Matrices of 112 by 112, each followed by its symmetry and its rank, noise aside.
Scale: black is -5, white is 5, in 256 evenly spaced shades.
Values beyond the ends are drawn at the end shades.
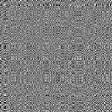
no symmetry, rank four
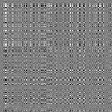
no symmetry, rank two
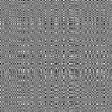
antisymmetric, rank two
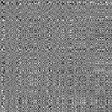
no symmetry, rank four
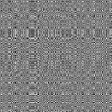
no symmetry, rank three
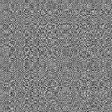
antisymmetric, rank four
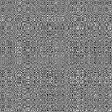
symmetric, rank four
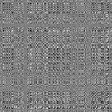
symmetric, rank four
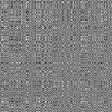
no symmetry, rank four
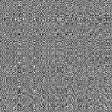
no symmetry, rank four
